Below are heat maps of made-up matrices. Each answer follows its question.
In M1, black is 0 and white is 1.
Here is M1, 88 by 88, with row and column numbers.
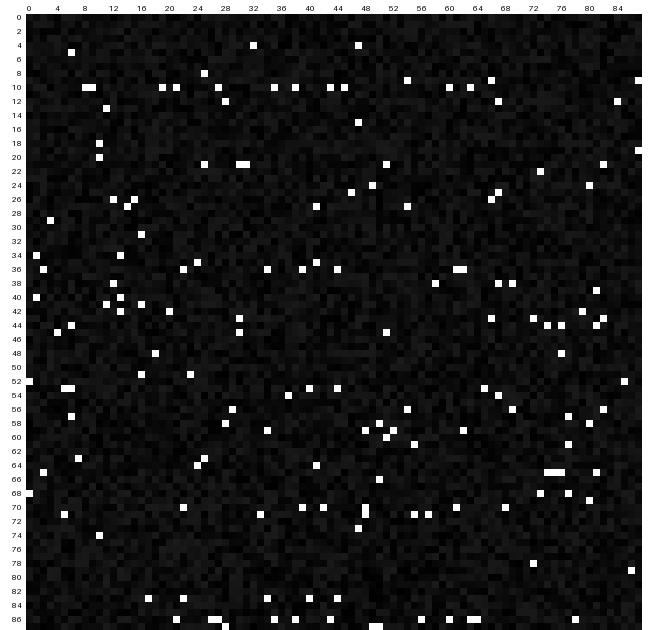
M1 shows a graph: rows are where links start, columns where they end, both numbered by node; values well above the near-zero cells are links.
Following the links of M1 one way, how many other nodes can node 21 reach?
9
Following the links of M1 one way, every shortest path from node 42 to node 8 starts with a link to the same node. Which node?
node 20
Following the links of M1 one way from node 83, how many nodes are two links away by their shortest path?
7
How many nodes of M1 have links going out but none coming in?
6
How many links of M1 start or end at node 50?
3
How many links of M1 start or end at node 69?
3
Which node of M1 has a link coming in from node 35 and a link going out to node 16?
node 41
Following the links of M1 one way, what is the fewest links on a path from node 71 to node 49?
6
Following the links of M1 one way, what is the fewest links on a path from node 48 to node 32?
5
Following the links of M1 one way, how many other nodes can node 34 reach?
3
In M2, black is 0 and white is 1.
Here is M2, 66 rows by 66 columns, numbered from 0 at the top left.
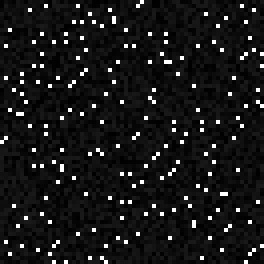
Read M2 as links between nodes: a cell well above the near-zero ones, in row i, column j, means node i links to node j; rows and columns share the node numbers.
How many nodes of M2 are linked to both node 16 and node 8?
1
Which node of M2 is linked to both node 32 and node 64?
node 50
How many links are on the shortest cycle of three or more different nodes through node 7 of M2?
6
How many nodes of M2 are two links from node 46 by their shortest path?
3
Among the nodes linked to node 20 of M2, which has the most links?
node 5
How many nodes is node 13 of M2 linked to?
4
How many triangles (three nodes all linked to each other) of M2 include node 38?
0
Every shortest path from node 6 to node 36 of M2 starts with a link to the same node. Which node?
node 54
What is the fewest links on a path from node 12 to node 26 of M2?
6
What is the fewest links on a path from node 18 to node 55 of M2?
4
